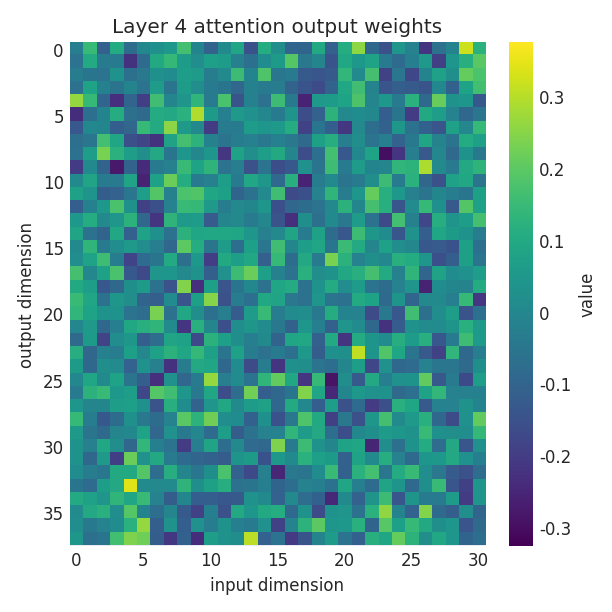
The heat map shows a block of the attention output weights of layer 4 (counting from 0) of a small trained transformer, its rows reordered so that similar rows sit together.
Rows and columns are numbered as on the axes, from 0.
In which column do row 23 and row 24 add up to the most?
21
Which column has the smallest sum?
17
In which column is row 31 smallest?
3
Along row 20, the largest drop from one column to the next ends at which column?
7
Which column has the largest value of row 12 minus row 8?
23
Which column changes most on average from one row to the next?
26
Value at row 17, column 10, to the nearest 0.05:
-0.1
